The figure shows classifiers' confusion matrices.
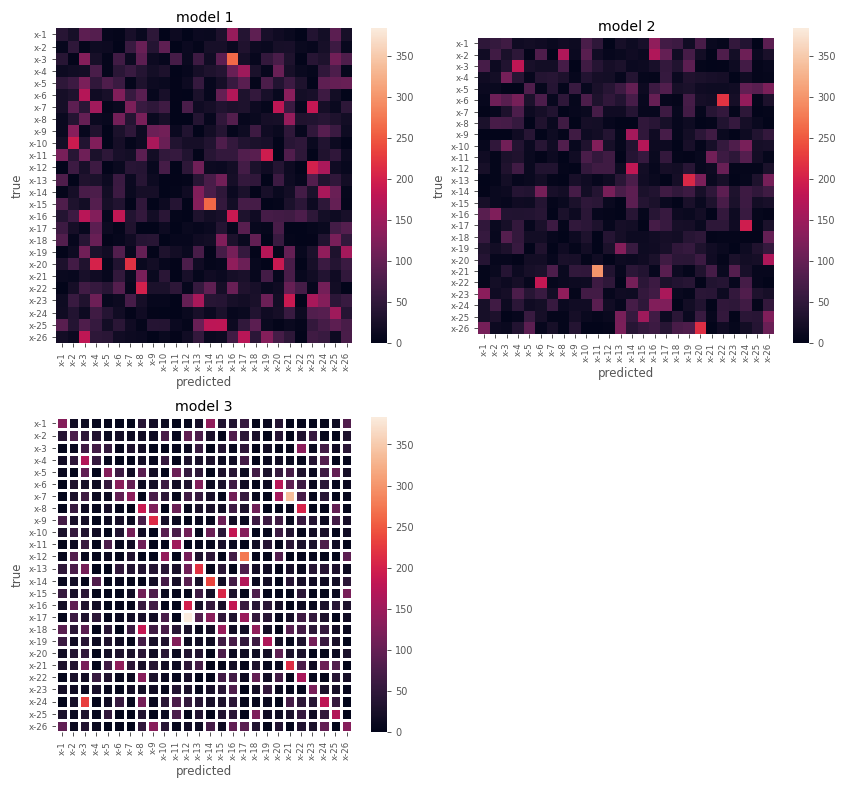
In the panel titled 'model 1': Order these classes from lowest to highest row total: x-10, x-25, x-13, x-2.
x-2, x-13, x-10, x-25
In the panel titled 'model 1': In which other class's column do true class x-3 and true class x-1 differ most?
x-16
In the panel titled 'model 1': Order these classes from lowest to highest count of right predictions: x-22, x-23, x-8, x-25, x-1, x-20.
x-1, x-22, x-25, x-8, x-23, x-20
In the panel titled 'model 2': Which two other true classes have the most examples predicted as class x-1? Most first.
x-23, x-26
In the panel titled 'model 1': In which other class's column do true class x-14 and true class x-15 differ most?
x-24
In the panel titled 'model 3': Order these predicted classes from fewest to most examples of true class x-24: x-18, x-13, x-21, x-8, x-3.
x-18, x-13, x-21, x-8, x-3
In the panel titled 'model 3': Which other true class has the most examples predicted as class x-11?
x-19
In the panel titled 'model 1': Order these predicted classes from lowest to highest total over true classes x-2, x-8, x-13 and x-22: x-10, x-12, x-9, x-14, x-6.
x-12, x-9, x-10, x-14, x-6
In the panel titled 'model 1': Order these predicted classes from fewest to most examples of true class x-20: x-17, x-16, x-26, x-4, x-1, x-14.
x-14, x-1, x-26, x-17, x-16, x-4
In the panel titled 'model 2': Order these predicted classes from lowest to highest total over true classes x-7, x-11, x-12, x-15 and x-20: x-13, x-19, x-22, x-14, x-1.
x-13, x-1, x-19, x-22, x-14
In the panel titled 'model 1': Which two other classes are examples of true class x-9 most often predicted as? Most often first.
x-2, x-10
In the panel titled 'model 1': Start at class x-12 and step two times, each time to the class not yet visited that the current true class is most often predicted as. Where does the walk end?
x-21
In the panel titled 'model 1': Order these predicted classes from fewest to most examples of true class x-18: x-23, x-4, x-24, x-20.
x-23, x-24, x-20, x-4
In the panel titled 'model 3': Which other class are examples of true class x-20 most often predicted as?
x-15
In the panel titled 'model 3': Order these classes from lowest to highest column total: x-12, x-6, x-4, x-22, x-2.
x-4, x-6, x-2, x-22, x-12
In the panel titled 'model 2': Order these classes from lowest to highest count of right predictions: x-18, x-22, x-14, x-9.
x-18, x-22, x-9, x-14
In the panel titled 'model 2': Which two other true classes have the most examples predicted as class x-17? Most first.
x-23, x-24
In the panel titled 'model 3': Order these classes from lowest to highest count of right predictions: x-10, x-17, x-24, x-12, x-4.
x-4, x-10, x-12, x-17, x-24
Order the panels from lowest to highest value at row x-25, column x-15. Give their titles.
model 3, model 2, model 1
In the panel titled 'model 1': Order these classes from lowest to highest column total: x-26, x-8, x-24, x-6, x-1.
x-1, x-26, x-6, x-8, x-24
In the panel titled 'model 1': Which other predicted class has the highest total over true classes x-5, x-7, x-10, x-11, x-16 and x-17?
x-4
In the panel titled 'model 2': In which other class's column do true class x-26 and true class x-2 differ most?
x-20
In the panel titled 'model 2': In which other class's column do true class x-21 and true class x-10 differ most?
x-11
